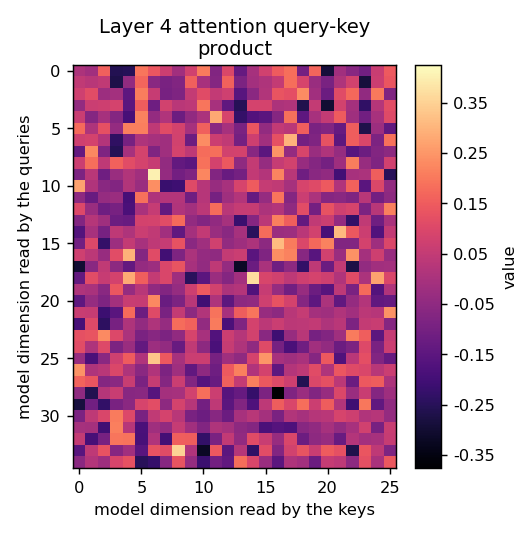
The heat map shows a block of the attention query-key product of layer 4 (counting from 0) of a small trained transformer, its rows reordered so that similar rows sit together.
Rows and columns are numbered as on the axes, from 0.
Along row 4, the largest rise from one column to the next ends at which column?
5
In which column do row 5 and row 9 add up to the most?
6
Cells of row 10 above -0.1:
23
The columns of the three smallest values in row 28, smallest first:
16, 1, 14
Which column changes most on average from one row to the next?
22
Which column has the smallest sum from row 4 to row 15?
3
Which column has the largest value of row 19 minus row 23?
11
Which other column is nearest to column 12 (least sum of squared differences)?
0
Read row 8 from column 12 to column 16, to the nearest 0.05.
0.15 -0.05 0.05 -0.05 0.05
